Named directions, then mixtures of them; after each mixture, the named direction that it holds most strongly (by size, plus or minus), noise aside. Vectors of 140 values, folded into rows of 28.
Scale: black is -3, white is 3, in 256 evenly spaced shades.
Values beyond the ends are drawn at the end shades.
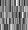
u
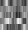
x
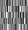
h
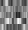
x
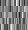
u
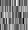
u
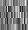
h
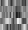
x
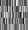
h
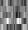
x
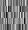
h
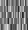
u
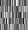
u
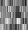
x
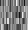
u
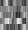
x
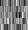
u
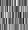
h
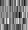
u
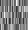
u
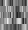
x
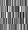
h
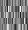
h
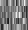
u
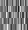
h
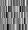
h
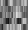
x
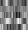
x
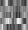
x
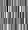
h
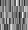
u
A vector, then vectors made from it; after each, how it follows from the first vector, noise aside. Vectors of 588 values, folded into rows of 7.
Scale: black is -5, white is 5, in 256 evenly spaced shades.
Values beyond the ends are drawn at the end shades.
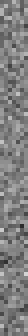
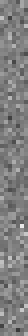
negated, partly zeroed.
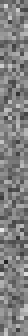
sign-scrambled.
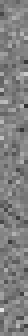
reversed, negated, partly zeroed.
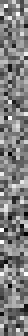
scaled up.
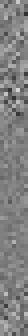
wrapped around, partly zeroed.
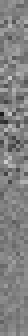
wrapped around, partly zeroed.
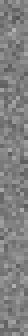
wrapped around, shrunk.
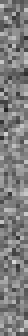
reversed.
